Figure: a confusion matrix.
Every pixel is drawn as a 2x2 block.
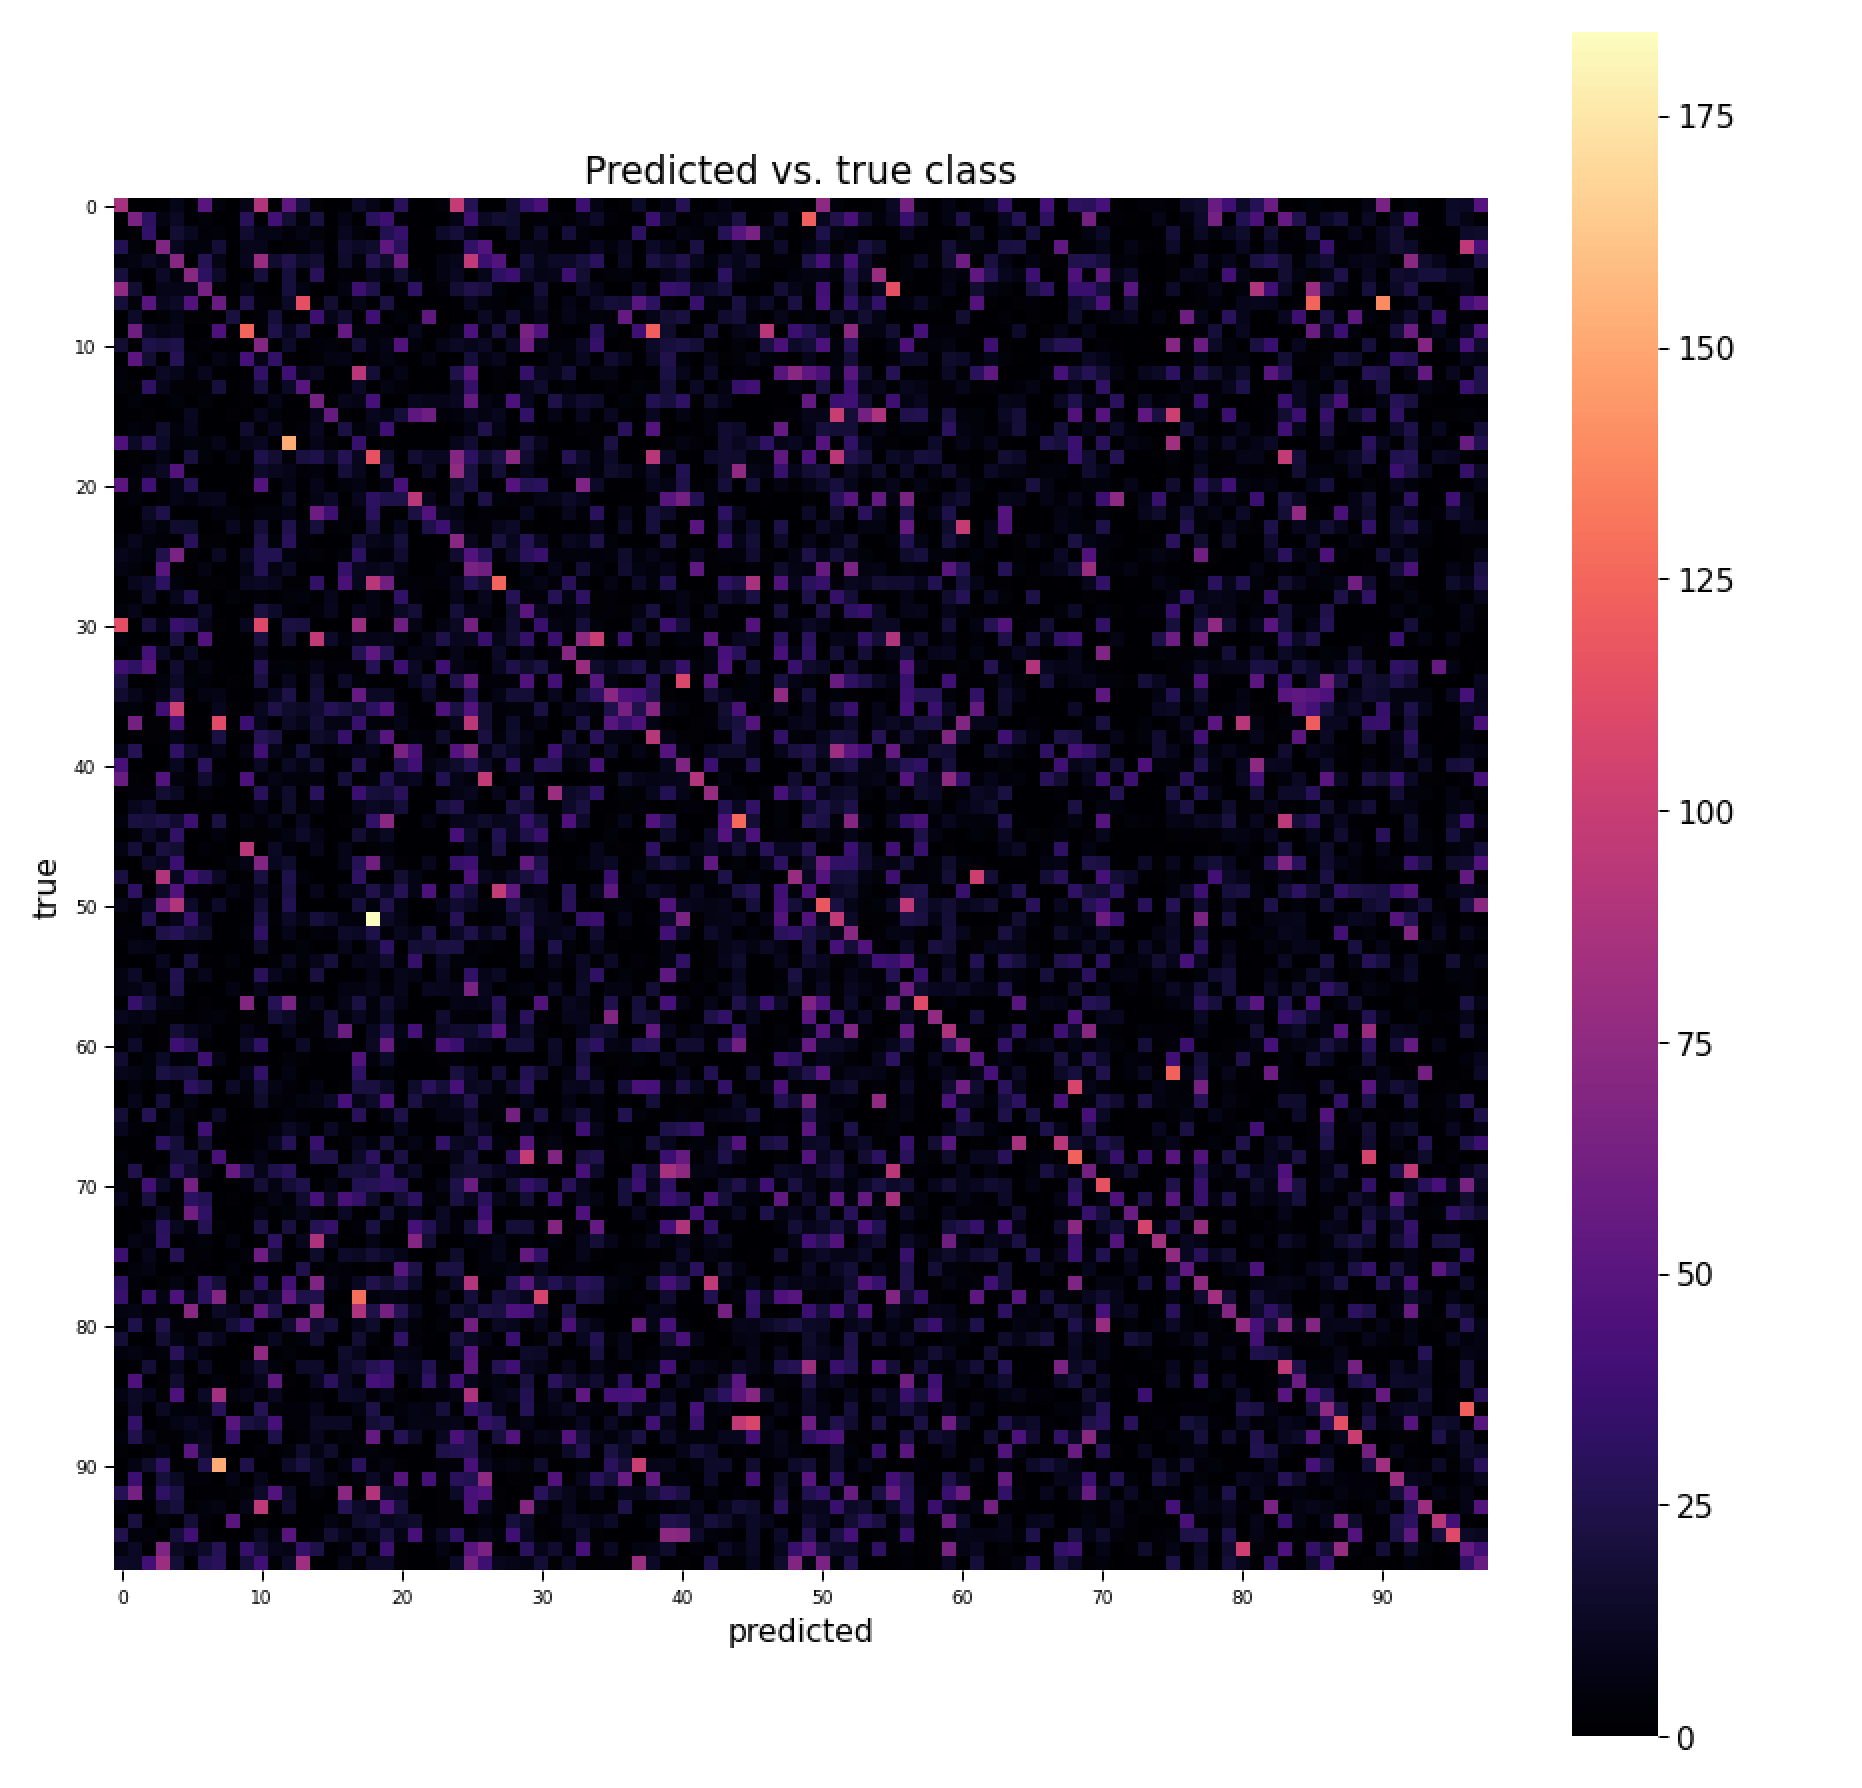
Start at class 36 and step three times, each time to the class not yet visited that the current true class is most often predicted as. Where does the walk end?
77
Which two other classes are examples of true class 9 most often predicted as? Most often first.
38, 46
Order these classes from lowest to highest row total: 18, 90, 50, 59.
90, 59, 50, 18
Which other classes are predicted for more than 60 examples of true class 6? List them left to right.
0, 55, 81, 85
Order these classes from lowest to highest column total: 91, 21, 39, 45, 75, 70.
21, 91, 45, 75, 39, 70
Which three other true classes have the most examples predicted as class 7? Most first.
90, 37, 85
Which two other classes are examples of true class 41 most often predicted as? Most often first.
26, 59
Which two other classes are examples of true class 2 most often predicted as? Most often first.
45, 44
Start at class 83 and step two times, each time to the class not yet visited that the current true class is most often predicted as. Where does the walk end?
27
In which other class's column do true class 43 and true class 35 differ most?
47
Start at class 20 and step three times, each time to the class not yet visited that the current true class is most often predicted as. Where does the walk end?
28
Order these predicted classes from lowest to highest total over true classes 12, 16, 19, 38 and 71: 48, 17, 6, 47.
6, 48, 17, 47
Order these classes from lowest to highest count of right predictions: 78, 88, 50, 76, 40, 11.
11, 76, 40, 78, 88, 50
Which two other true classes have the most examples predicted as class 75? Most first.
62, 15
